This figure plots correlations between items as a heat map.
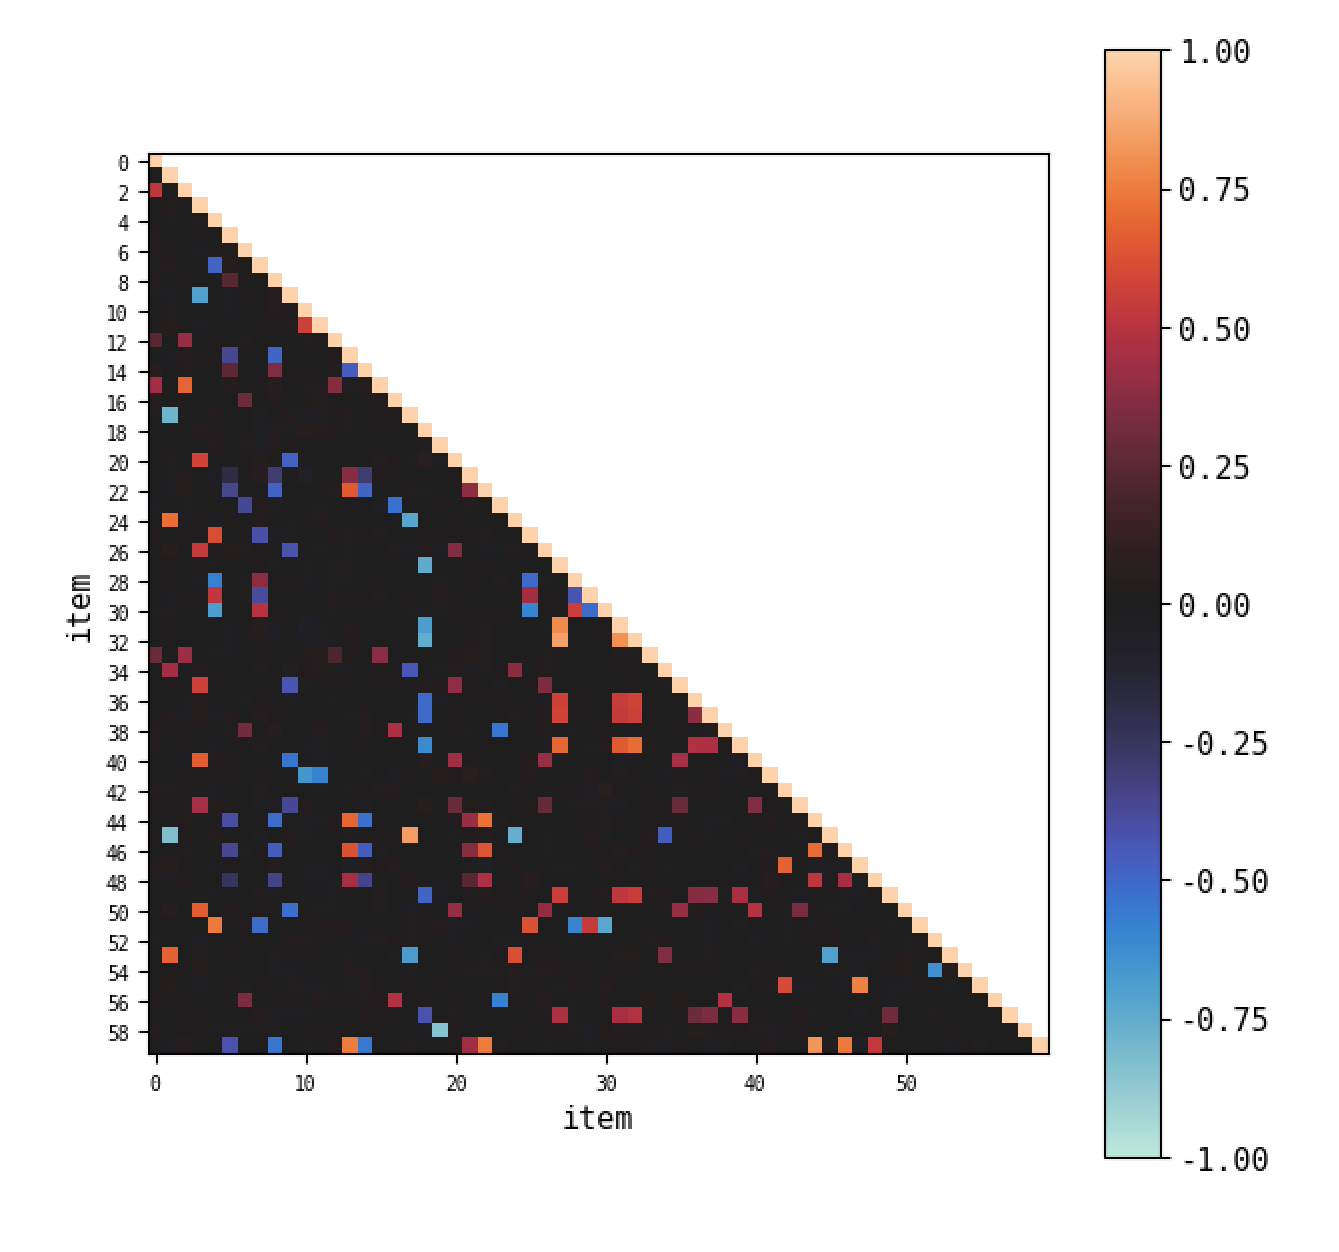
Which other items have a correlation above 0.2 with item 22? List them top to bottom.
13, 21, 44, 46, 48, 59
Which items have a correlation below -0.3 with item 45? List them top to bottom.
1, 24, 34, 53
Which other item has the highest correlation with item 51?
4
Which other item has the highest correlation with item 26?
3
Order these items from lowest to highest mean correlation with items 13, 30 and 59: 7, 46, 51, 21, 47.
51, 47, 7, 21, 46
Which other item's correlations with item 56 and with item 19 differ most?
58
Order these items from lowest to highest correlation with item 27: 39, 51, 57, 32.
51, 57, 39, 32
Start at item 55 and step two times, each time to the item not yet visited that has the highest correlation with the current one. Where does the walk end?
42
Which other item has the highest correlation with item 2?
15
